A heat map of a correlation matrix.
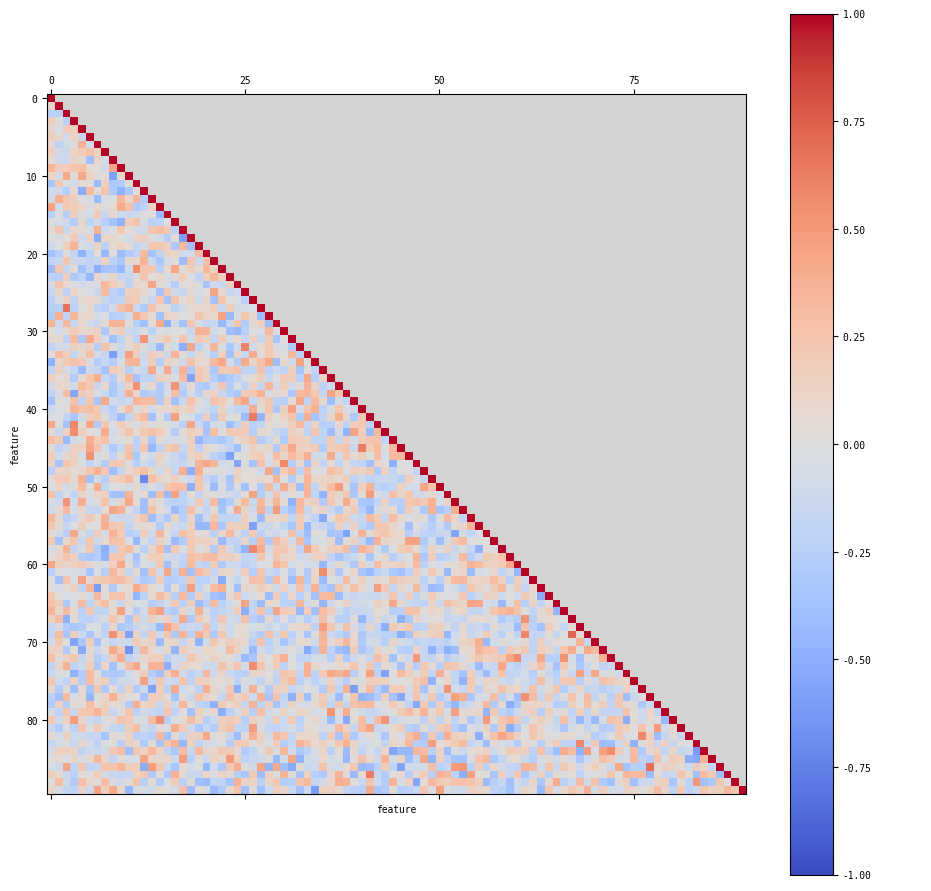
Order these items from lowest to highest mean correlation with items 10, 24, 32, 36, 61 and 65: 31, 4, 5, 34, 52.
31, 5, 34, 4, 52
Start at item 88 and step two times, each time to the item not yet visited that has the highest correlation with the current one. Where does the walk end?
68
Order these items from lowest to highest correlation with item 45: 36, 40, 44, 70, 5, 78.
70, 78, 36, 44, 5, 40
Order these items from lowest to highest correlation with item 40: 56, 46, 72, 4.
72, 46, 4, 56
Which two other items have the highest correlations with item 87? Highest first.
41, 54
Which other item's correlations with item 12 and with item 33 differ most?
49
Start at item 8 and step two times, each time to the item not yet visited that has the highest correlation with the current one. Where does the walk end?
67
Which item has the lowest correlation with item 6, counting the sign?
63
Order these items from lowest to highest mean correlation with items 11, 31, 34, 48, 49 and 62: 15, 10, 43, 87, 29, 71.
71, 29, 87, 15, 43, 10
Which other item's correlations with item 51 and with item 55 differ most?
26
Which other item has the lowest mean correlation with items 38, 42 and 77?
85
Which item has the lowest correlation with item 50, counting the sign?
18
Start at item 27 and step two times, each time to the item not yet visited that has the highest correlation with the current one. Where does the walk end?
52
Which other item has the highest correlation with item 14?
80
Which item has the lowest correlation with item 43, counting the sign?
74
